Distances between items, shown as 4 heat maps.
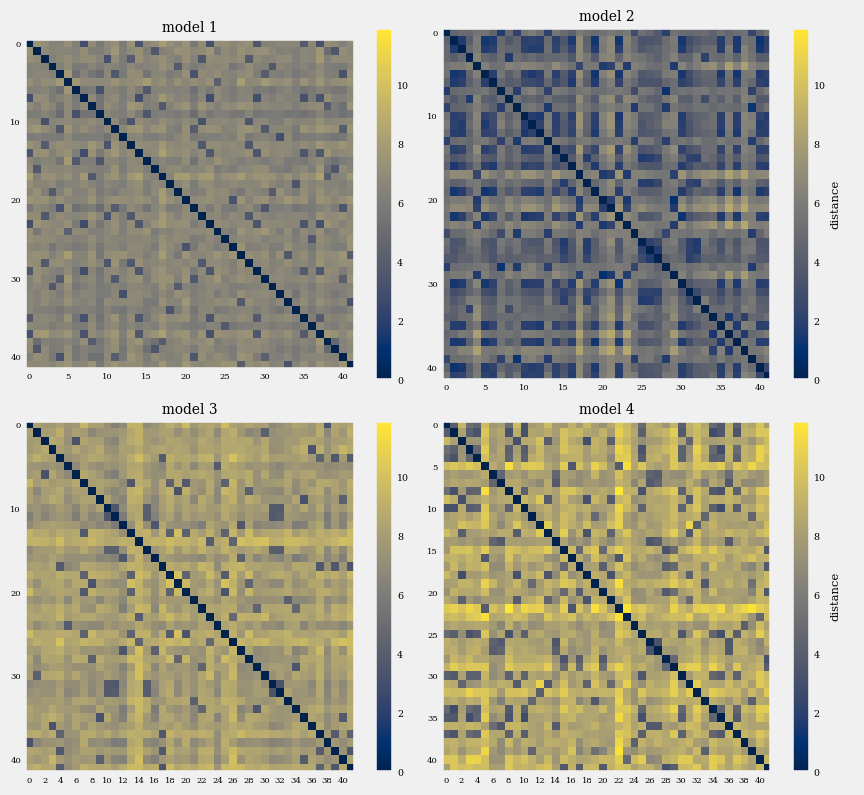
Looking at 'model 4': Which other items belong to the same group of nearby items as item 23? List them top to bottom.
40
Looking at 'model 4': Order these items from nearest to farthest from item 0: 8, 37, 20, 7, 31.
37, 8, 20, 7, 31
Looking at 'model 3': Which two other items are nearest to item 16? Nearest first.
12, 27
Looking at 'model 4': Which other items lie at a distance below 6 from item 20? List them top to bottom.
15, 17, 28, 29, 41
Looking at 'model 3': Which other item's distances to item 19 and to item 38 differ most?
0
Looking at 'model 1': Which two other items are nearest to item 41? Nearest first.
33, 27
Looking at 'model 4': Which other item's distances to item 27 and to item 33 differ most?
19
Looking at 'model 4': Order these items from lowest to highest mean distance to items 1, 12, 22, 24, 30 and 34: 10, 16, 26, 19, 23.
10, 16, 26, 19, 23
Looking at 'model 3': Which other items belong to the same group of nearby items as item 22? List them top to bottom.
29, 34
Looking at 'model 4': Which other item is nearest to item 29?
41
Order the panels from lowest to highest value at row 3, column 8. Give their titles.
model 2, model 4, model 1, model 3
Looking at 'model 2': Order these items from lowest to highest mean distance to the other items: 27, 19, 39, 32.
19, 27, 32, 39
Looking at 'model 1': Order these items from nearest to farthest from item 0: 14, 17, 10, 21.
14, 21, 10, 17
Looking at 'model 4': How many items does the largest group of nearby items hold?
11
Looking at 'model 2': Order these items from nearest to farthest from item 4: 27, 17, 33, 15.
17, 27, 15, 33
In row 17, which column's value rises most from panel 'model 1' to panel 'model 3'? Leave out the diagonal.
8
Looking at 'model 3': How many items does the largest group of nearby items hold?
5
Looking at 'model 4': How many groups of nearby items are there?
9
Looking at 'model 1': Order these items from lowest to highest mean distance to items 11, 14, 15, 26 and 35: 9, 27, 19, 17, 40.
9, 40, 19, 27, 17
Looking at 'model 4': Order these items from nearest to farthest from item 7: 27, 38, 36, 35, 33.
36, 27, 33, 38, 35
